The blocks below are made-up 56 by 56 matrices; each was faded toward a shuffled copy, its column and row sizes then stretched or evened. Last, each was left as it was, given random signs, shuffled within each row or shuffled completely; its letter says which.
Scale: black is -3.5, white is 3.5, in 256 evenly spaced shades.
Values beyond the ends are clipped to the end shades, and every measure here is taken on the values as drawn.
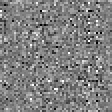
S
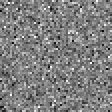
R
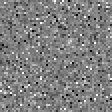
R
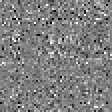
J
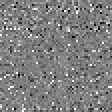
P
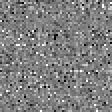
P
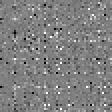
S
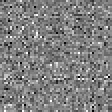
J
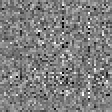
S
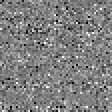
P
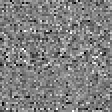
P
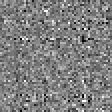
S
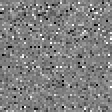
P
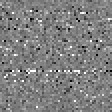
P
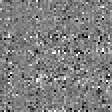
S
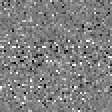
P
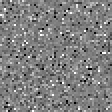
R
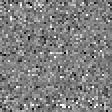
P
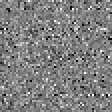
P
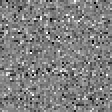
P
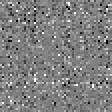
S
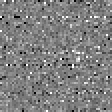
P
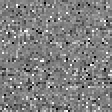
P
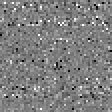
P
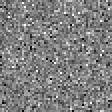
R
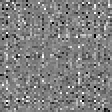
J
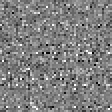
P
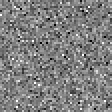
R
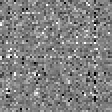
S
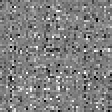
J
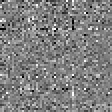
S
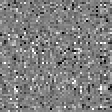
J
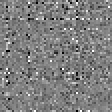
S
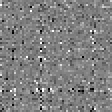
J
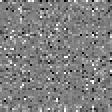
J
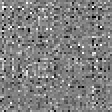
J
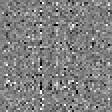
J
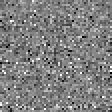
P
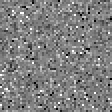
R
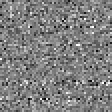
P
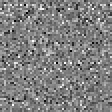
P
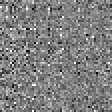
J
